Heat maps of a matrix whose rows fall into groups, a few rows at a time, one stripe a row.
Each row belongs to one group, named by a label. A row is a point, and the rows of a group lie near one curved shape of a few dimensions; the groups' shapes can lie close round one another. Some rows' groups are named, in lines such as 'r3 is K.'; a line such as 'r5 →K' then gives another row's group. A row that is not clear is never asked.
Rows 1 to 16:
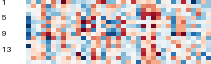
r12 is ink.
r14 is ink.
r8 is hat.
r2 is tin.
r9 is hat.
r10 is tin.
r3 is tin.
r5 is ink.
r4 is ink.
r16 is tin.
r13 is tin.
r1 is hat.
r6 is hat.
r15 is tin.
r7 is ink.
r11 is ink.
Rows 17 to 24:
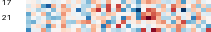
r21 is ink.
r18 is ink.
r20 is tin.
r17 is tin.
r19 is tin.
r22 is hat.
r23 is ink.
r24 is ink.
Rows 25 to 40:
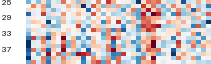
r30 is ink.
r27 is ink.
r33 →ink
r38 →hat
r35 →ink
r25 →tin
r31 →ink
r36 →ink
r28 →ink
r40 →tin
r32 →tin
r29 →ink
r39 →ink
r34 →tin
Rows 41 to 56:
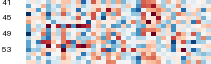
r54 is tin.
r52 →hat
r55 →tin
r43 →tin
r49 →ink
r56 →tin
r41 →tin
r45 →ink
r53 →hat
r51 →hat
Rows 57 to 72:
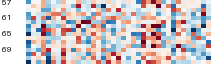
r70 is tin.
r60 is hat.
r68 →ink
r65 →ink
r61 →tin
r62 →hat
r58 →ink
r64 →hat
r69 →hat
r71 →ink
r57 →ink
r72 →tin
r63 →ink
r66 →ink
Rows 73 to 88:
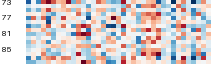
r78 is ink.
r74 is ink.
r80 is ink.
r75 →hat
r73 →hat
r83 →tin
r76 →ink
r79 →hat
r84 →hat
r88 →hat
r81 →hat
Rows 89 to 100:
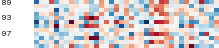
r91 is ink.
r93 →hat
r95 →hat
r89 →ink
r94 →tin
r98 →hat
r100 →hat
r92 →ink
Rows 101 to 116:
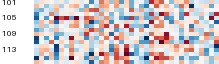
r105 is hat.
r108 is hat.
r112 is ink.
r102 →tin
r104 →ink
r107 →tin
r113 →ink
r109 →ink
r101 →tin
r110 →tin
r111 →ink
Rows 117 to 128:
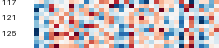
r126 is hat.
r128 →hat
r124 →ink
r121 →hat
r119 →ink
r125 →hat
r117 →tin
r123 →hat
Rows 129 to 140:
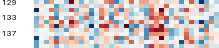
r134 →hat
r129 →hat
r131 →ink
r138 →ink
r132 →tin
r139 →hat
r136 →ink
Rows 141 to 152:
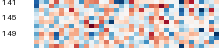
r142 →ink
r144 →hat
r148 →hat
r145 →tin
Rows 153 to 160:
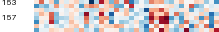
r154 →hat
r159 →tin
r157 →ink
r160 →ink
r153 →tin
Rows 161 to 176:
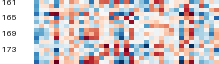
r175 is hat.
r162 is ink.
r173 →ink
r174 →tin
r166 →hat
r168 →hat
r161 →tin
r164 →hat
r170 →hat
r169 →hat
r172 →tin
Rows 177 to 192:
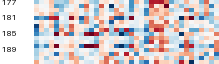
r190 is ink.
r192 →tin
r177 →ink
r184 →tin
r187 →ink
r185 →hat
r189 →ink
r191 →hat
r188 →hat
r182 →ink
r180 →tin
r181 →hat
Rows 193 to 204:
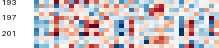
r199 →hat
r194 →tin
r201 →hat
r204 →hat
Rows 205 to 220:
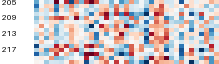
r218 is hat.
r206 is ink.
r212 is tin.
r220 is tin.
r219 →ink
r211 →tin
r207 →tin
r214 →tin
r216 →hat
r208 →tin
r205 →hat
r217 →hat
